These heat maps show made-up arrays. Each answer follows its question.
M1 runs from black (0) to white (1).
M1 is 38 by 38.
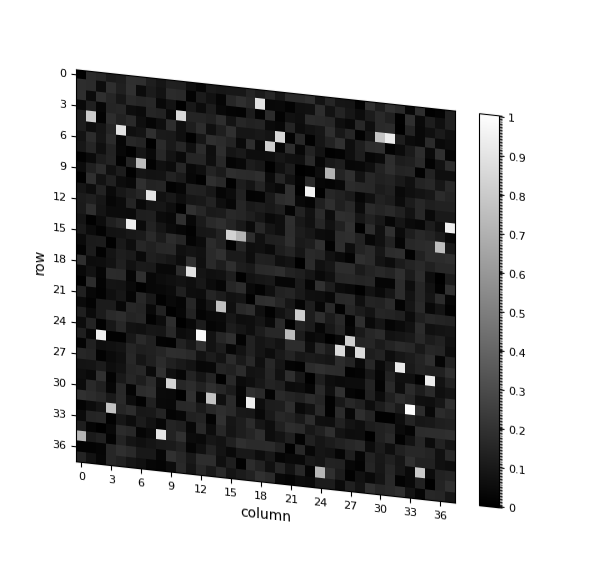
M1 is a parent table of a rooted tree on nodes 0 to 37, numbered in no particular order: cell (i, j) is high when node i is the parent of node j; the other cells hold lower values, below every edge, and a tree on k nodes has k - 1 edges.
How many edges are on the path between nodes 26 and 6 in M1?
4
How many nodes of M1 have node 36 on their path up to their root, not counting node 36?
9
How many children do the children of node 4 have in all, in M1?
1
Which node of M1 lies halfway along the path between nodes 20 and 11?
1
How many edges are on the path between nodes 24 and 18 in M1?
9
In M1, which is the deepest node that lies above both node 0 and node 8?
35
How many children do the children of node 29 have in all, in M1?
1
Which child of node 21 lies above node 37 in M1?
14
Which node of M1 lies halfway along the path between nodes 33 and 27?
9
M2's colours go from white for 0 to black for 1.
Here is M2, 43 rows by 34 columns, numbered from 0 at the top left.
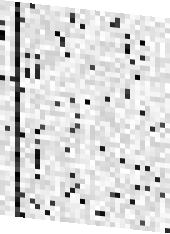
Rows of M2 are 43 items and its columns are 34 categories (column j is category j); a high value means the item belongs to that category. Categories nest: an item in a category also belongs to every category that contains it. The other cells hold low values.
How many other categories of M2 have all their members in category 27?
1
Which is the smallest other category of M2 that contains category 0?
25
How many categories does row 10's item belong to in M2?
3
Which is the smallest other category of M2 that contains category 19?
20
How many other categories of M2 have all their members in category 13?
1
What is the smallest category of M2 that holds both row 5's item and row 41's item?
28
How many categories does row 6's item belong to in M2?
4
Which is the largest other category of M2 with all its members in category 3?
7
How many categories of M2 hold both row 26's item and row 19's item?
1
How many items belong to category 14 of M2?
6
